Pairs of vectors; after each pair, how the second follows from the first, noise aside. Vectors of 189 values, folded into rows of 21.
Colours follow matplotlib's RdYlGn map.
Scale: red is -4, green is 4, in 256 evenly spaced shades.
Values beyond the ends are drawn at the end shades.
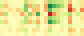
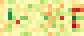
wrapped around, negated.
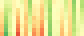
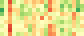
wrapped around, negated.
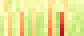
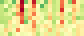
reversed.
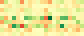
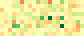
partly zeroed.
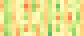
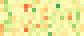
partly zeroed.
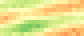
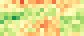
wrapped around.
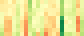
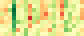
wrapped around.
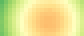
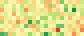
shuffled.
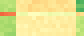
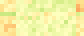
negated, shrunk.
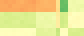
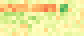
partly zeroed.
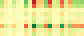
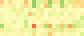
negated, shrunk.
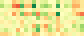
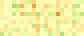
negated, shrunk.
